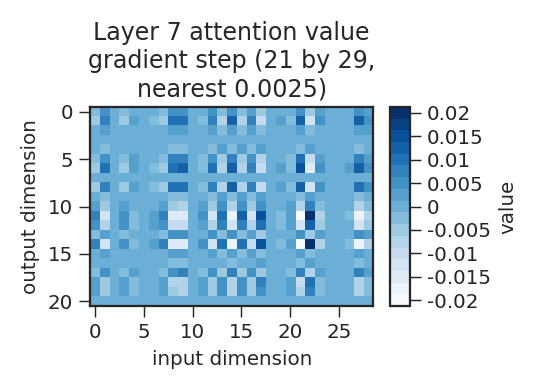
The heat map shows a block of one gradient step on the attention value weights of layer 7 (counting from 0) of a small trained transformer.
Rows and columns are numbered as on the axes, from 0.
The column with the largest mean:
22
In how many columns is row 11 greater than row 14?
1
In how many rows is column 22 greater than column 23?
9
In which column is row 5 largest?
21
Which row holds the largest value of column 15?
11
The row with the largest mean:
6
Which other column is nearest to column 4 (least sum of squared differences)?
19
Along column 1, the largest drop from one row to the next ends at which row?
14
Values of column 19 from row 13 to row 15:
0 -0.0025 0
